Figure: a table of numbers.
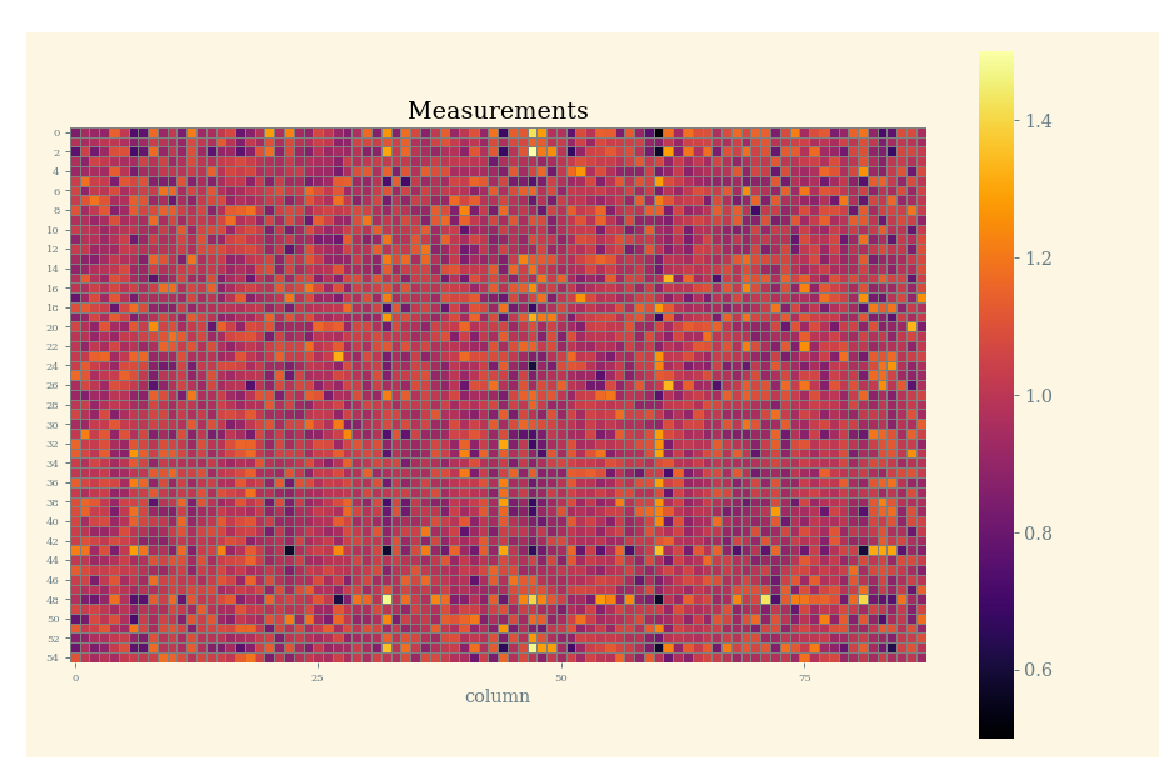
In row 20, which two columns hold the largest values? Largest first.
86, 8
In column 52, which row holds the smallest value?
43
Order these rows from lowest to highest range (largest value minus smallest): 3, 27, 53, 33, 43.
3, 27, 33, 43, 53
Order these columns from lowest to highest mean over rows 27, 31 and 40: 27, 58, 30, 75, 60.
75, 30, 58, 27, 60
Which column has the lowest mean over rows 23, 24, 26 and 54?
47
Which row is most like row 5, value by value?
31
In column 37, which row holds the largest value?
48
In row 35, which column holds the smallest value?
61
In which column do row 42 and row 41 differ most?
36
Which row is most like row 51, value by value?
32
